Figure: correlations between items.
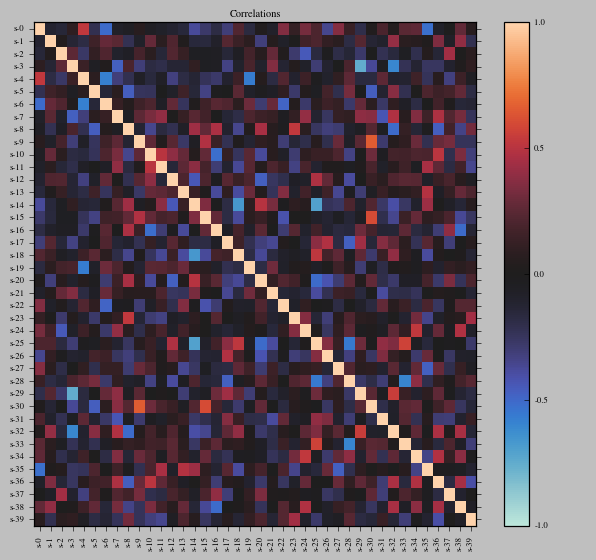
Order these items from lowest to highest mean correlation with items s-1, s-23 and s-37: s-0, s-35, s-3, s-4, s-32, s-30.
s-4, s-35, s-3, s-0, s-30, s-32
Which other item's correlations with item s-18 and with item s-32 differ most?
s-7
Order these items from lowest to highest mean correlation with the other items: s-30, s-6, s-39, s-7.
s-39, s-6, s-30, s-7
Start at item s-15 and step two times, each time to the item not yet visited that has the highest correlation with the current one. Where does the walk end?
s-9
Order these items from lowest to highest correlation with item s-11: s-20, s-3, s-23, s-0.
s-23, s-3, s-0, s-20
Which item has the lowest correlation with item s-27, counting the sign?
s-35
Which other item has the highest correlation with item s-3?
s-21
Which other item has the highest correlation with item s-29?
s-32
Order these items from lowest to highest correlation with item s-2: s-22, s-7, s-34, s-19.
s-34, s-7, s-22, s-19
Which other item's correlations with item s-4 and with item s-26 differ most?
s-0
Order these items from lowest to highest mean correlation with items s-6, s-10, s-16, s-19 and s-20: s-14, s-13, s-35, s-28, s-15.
s-28, s-13, s-35, s-14, s-15
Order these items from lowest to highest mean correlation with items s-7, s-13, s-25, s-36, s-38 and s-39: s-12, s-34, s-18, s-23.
s-18, s-23, s-12, s-34
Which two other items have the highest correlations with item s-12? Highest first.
s-25, s-10
